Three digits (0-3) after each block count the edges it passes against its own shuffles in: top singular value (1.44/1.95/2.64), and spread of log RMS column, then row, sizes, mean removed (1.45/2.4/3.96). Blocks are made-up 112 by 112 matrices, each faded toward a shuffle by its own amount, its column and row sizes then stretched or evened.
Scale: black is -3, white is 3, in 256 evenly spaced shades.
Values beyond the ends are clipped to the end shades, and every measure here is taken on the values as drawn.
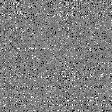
1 1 2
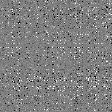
0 2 2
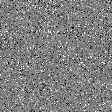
0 0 1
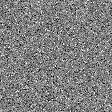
0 0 0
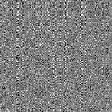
3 2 1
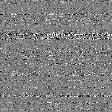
0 1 3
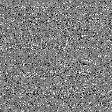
0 0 2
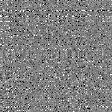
2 1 2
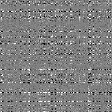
3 2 3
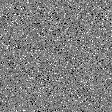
1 0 1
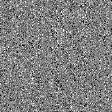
0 2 0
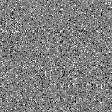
2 1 1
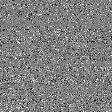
0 0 2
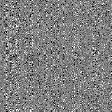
2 2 0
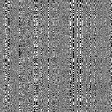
3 3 0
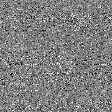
1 0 2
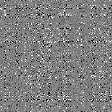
2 2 2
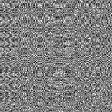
3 1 1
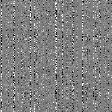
2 3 1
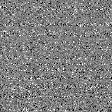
0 0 2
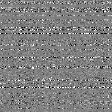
1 1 3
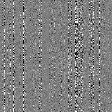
2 3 0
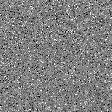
1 0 0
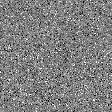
0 0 1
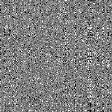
2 2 1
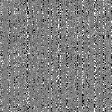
2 3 1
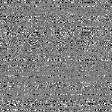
2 1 3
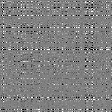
3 2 3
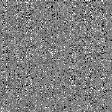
1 2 1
